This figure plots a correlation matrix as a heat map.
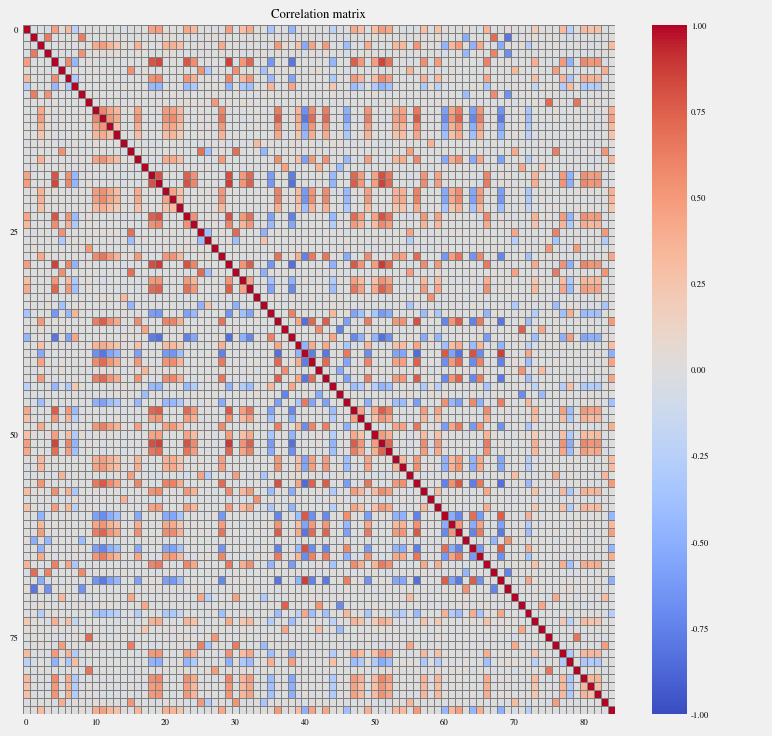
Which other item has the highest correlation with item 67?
1
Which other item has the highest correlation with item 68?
40
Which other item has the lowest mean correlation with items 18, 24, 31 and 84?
38
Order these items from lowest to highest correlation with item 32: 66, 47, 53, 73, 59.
53, 73, 59, 66, 47
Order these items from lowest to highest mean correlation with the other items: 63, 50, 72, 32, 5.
72, 63, 5, 50, 32
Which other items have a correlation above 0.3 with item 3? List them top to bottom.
1, 8, 67
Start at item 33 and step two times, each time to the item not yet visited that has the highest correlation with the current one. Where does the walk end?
14
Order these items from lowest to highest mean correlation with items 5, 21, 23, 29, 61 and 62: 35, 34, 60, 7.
60, 35, 7, 34
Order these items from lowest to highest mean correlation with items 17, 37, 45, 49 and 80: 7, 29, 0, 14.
7, 14, 0, 29
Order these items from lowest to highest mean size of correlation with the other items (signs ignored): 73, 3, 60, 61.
3, 73, 61, 60
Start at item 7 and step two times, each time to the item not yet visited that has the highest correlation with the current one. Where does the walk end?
35
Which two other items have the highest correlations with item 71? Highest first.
37, 42
